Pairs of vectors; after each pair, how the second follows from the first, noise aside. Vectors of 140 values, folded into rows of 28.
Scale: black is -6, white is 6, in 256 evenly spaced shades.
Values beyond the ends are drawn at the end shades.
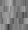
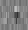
wrapped around, negated, partly zeroed.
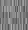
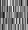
wrapped around, scaled up.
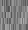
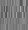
reversed, negated, partly zeroed.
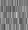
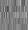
wrapped around, negated, partly zeroed.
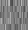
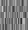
wrapped around, negated.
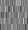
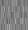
reversed, shrunk.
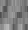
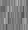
wrapped around, negated, partly zeroed.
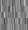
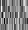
scaled up.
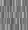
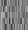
wrapped around, negated.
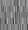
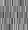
wrapped around, negated.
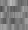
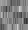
wrapped around, negated.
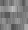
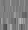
wrapped around, negated, partly zeroed.
